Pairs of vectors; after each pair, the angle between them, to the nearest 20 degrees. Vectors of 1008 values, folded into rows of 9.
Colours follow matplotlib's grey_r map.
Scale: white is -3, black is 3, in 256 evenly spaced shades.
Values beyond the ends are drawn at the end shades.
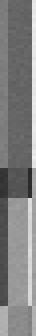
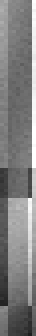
40 degrees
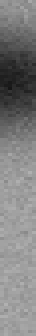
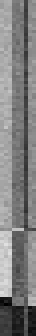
100 degrees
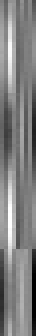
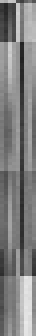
80 degrees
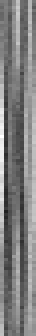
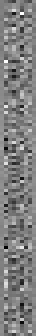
80 degrees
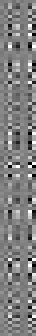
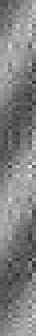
60 degrees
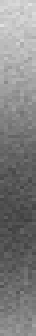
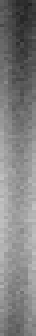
160 degrees
